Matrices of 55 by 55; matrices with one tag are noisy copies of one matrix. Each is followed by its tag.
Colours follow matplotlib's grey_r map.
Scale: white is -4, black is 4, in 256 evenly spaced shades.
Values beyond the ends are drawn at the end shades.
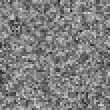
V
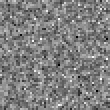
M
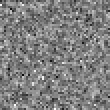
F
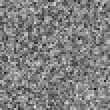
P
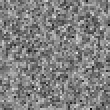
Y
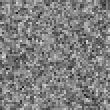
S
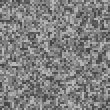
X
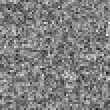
M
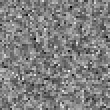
X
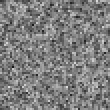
F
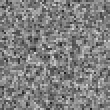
P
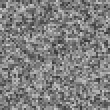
F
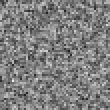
F
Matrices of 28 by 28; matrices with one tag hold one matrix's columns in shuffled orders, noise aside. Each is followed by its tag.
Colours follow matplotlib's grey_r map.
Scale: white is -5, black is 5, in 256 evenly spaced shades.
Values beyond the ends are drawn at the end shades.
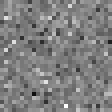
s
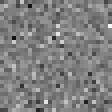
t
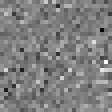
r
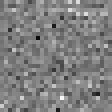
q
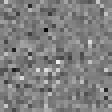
r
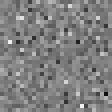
s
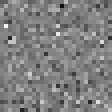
t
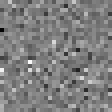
r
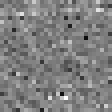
q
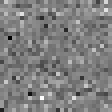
q
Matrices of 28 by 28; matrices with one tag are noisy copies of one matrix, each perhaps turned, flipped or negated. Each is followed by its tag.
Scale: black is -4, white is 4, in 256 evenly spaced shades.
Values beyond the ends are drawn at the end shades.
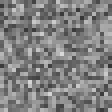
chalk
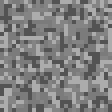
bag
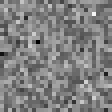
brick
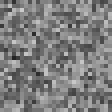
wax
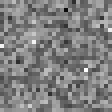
brick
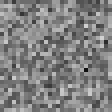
brick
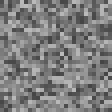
wax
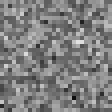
brick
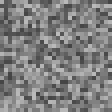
brick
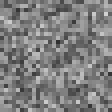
chalk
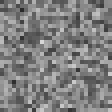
brick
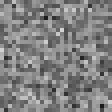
bag
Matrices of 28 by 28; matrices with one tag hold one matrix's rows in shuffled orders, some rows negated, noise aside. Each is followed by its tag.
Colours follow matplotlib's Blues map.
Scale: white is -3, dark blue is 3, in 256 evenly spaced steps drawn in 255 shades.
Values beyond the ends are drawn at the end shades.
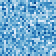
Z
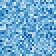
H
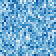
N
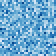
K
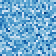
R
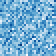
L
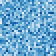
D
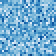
K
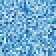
N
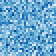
L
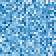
H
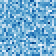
Z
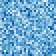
N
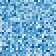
R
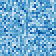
Z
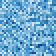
Z
